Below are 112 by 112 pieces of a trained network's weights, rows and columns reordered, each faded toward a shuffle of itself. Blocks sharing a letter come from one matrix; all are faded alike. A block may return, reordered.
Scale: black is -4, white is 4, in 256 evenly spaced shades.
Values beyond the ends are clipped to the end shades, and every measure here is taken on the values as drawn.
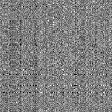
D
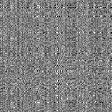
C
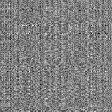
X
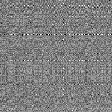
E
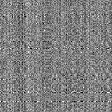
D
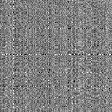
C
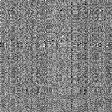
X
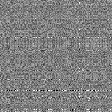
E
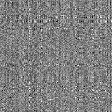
C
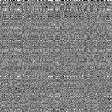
E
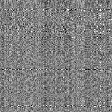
C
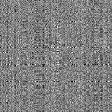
D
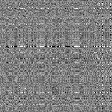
E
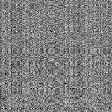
X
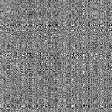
C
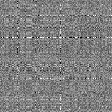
E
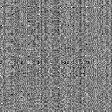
D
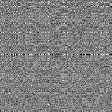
E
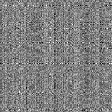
D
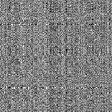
D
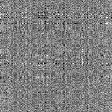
D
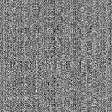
X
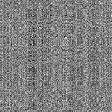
X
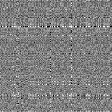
E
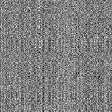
X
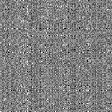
C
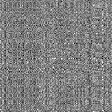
C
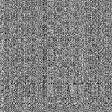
X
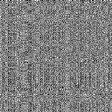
D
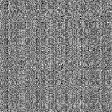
X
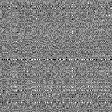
E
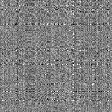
C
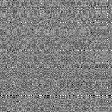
E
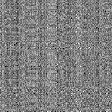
D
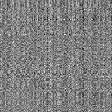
X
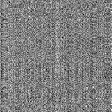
X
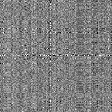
C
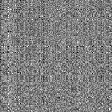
C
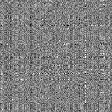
C
